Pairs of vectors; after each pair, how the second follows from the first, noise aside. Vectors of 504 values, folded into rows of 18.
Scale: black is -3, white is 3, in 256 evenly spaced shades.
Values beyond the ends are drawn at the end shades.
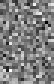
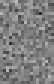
negated, shrunk.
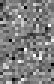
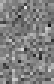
negated, shrunk.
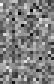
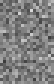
negated, shrunk.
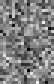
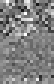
reversed, negated, partly zeroed.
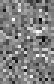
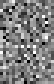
shuffled.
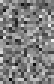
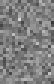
reversed, negated, shrunk.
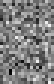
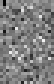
wrapped around, partly zeroed.
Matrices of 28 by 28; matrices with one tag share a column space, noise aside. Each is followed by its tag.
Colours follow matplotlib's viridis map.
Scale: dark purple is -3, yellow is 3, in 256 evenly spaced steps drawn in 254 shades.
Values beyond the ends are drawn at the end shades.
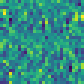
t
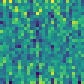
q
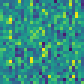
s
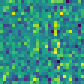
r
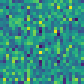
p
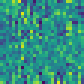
q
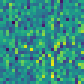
p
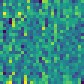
q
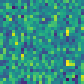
p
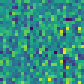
p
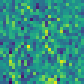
p
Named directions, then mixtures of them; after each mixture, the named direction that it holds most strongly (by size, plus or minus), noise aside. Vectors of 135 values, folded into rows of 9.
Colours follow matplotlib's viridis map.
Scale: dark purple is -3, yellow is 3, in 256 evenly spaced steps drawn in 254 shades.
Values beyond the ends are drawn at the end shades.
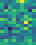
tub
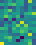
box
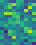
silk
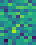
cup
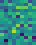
cup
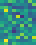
cup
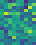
silk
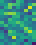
silk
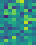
tub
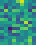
tub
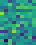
cup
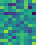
silk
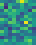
tub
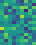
silk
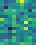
tub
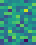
silk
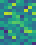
silk
